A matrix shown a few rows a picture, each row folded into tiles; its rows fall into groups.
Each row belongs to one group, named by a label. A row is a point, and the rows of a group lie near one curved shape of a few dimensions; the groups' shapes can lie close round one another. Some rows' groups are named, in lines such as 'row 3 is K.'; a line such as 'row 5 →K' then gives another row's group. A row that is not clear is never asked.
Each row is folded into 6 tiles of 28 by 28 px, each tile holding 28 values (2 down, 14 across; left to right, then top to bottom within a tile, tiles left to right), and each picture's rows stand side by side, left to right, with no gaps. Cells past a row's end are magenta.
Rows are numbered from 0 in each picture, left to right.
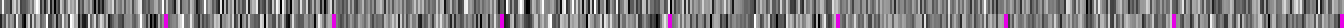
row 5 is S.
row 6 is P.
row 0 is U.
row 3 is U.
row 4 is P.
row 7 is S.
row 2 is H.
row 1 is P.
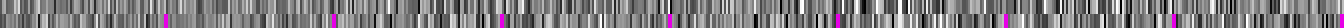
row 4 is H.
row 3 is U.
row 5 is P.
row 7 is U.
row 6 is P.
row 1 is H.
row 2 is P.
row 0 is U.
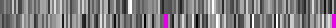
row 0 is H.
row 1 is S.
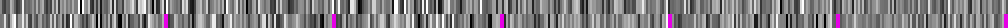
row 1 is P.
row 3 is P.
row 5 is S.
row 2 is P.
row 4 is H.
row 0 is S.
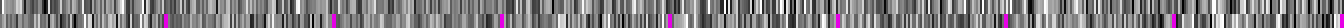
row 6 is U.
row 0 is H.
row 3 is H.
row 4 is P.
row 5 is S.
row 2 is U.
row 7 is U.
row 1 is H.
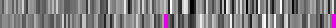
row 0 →S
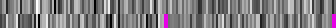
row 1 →H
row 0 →U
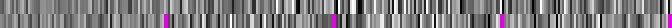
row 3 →P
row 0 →S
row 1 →S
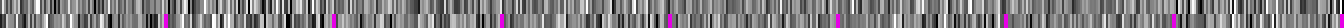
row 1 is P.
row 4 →U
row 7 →U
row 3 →H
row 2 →P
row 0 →U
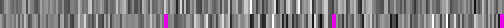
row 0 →S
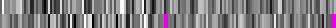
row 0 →H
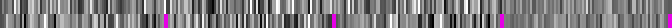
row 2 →H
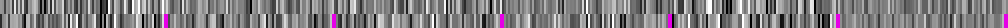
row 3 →S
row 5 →S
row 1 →P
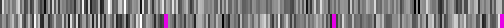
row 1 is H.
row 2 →P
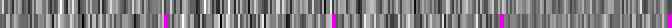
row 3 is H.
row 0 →P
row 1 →P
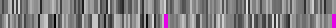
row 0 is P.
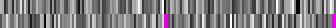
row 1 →S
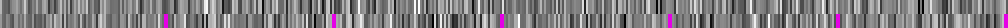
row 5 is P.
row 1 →U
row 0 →H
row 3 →S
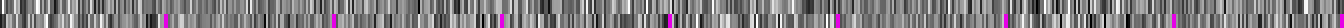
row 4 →S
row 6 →P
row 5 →S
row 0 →U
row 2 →P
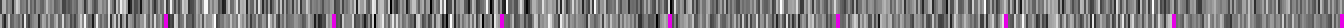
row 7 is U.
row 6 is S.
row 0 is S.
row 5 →S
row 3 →U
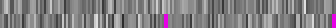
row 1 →H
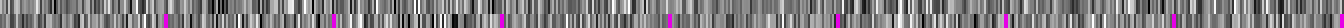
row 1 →H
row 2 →S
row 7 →P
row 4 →H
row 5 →P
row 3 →S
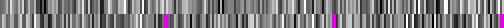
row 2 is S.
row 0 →S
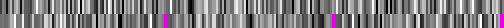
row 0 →P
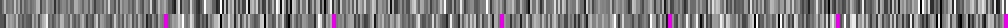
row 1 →P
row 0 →U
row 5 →S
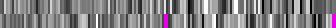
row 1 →U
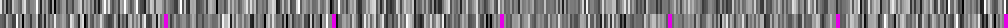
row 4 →H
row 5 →P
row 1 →H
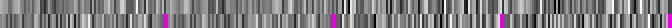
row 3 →H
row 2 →S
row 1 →H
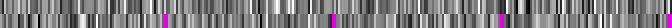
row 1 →S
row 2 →H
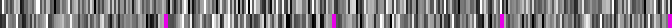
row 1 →P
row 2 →P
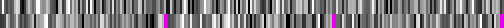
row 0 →U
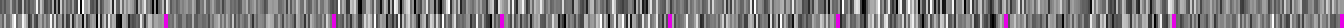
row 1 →H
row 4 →S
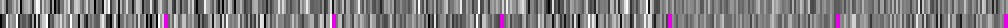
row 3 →H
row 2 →S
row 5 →S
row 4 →H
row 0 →U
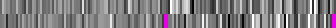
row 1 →H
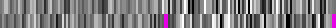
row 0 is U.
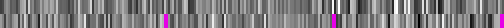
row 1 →U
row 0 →S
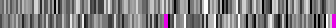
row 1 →U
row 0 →U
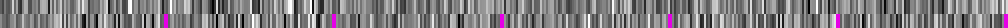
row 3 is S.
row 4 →S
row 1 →H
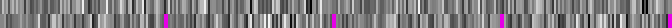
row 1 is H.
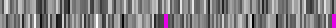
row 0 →U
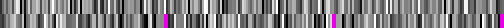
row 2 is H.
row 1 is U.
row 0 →P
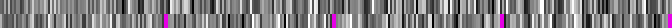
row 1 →H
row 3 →U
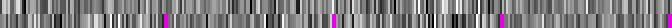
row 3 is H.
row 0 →H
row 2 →S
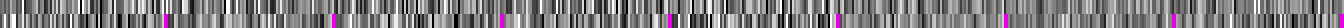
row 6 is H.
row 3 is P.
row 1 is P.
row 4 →U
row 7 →S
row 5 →P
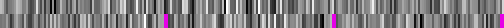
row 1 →P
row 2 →U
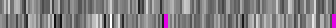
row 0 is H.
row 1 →H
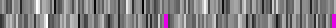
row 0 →U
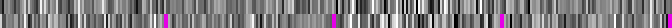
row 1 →S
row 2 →P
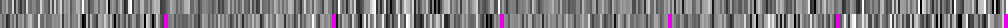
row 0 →H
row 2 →U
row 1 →H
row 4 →H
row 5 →S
